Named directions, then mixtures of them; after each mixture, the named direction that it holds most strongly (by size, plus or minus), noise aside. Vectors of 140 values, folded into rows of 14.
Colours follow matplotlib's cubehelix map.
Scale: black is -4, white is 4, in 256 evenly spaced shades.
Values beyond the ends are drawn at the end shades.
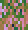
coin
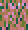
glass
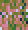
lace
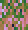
coin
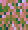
coin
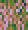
lace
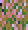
coin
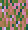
glass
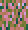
glass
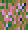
glass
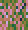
lace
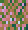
coin
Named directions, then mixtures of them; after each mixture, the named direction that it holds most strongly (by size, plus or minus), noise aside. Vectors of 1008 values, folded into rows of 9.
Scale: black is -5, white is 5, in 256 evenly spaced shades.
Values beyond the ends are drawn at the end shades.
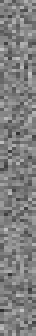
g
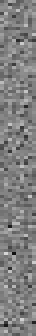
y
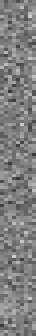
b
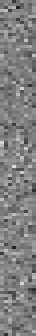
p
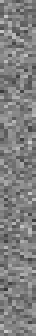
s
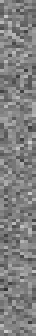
s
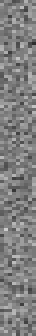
g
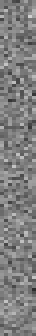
b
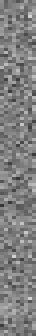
b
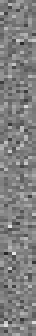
y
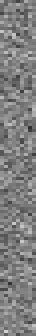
s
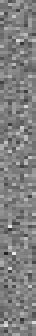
y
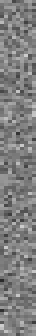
s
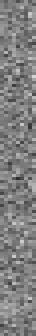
b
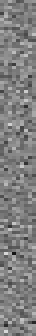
y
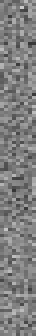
g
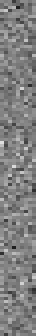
p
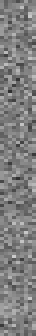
b
